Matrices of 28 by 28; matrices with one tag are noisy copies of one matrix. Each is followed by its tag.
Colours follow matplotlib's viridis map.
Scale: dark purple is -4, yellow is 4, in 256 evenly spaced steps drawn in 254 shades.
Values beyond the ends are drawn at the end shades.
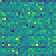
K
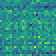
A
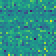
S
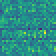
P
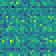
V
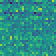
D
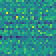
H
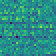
H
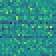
H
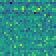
D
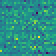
A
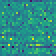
K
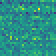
D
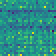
S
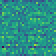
K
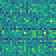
P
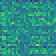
K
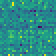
S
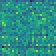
K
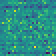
A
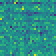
D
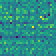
H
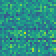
P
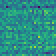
A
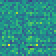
K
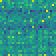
S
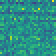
D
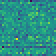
K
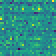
D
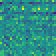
D
